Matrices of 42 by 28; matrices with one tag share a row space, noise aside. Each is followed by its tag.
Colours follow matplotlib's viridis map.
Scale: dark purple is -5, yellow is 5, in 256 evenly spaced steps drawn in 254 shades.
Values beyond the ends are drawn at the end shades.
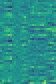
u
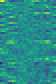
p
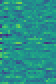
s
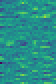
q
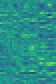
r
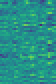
r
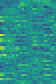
q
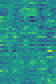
r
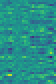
u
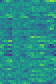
u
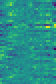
p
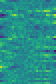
p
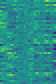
p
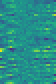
p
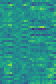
u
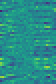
p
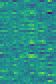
r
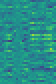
u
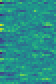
q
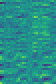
q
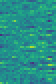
r
